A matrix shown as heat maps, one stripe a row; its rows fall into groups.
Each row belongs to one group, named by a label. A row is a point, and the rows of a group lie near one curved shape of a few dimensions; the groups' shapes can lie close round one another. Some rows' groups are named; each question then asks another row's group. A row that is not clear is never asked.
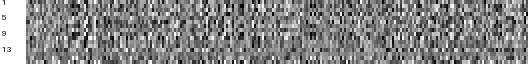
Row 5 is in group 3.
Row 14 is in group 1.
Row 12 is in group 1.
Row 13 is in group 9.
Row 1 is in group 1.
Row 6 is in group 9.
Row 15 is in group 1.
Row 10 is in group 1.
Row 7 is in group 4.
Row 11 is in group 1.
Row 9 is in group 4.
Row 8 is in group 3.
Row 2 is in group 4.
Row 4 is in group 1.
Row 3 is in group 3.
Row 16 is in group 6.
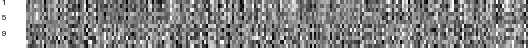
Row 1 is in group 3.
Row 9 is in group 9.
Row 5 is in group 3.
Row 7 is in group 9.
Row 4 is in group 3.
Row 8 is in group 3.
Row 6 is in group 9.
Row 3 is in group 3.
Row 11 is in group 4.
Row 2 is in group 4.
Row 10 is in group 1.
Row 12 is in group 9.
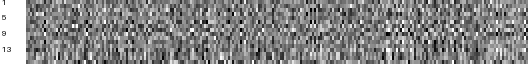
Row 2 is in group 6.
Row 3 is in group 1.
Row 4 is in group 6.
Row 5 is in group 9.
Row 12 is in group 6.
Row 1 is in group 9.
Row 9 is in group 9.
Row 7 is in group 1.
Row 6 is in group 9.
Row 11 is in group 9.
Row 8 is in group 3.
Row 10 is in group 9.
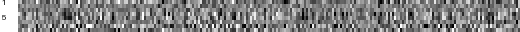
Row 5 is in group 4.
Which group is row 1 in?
9
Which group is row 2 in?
9
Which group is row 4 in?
4
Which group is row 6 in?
9
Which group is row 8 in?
3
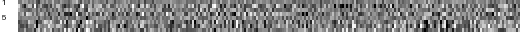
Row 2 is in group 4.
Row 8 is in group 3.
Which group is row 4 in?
4
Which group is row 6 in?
6
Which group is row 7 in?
9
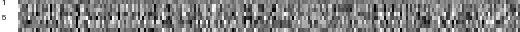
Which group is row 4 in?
3
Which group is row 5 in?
1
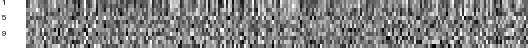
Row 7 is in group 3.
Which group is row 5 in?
9
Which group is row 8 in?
4
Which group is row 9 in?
3
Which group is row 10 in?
9
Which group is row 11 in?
4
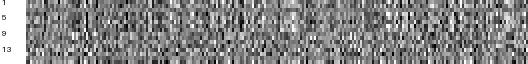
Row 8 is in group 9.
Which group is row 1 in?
3
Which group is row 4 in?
3
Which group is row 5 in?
3
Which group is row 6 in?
4
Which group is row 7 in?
3
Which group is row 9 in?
3
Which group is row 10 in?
1
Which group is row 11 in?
9
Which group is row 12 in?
3
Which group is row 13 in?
9
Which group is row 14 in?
4
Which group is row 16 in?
9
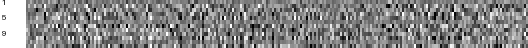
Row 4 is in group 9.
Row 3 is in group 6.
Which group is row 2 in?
9
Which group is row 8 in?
9
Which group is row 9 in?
9
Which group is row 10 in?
6
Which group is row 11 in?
6
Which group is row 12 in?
4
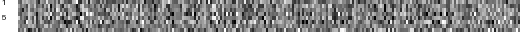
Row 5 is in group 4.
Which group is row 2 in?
4
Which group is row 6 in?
4
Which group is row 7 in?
6
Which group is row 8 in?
6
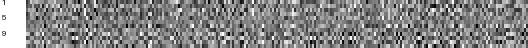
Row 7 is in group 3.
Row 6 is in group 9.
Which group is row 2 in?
3
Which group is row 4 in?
9
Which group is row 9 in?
4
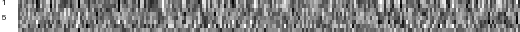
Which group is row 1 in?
3
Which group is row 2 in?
3
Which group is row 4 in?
3
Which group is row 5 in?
9
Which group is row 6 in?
9
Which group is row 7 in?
6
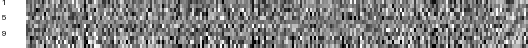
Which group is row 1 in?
3
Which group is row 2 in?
1
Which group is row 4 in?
9
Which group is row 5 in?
4
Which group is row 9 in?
3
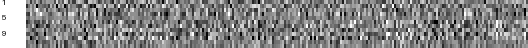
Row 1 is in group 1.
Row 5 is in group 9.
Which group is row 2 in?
1
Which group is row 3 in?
3
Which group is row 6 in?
3
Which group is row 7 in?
6
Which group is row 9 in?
3
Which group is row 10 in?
1
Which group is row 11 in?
1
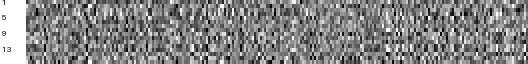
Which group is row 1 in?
4
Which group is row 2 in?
4
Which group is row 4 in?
6
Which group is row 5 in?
9
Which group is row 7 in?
1
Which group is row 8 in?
3
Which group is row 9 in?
4
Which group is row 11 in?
3
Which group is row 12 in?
9
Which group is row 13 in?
3
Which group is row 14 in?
9
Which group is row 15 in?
1
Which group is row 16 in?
4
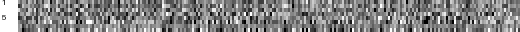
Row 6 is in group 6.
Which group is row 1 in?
4
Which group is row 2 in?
4
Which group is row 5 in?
3
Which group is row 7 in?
9
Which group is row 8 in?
1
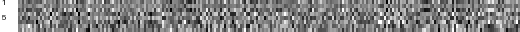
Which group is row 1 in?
6
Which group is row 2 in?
9
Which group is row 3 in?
6
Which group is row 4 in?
3
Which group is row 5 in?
1
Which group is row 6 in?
3
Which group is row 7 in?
3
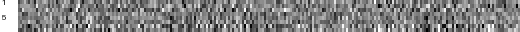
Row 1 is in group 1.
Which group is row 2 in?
9
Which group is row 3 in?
9
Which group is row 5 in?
6
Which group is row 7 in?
6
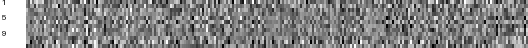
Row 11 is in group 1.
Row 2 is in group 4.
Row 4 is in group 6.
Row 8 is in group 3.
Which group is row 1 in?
6
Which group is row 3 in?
6
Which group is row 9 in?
9
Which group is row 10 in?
9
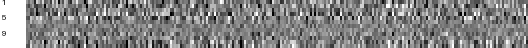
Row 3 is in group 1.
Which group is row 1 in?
4
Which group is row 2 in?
3
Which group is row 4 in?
1
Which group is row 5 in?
9
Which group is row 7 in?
9
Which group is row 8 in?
1
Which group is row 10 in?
1
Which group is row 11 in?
3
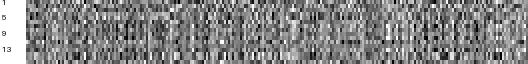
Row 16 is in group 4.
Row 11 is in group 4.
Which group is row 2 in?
6
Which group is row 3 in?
4
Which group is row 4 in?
1
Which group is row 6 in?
4
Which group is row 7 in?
3
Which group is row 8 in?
4
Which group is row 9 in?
9
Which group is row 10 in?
3
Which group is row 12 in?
9
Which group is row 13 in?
3
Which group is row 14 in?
4
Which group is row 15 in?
4
